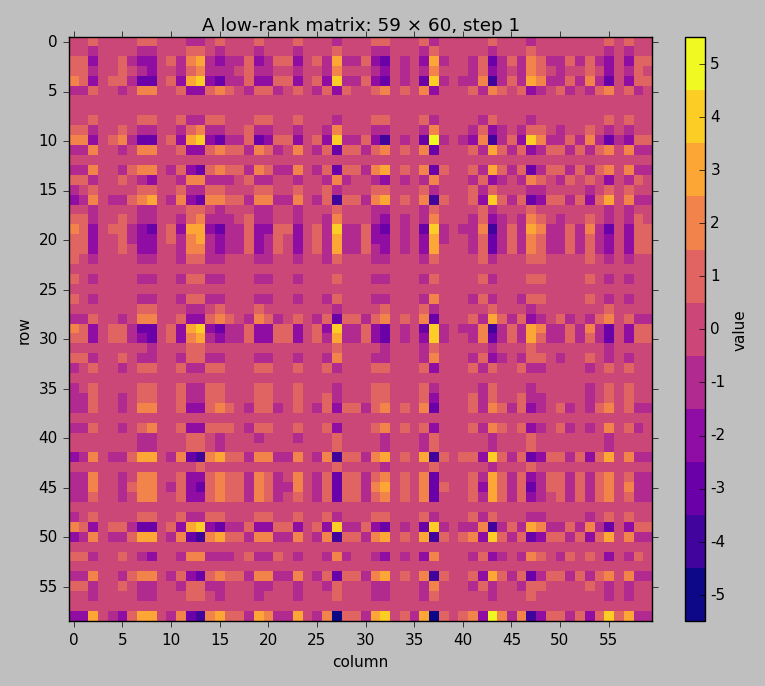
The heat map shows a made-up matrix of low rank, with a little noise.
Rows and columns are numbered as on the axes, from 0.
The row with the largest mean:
58
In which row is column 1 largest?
10
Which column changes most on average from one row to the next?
37
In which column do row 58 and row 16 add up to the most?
43
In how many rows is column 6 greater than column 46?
10
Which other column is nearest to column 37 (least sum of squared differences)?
27
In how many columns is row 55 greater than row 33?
11
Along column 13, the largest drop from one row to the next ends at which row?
50
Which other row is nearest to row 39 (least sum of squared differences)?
5
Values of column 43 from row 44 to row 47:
3 3 3 0
